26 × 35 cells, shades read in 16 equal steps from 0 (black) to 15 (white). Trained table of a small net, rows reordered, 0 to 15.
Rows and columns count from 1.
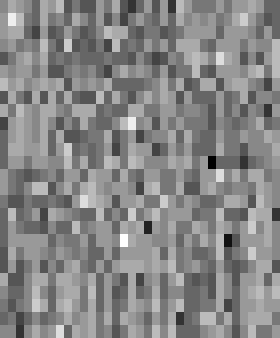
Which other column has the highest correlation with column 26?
27
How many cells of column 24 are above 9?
4
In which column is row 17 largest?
17
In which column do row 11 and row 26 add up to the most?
8
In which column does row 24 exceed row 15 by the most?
18
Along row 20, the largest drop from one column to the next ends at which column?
29
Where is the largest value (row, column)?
19, 16
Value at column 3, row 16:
5
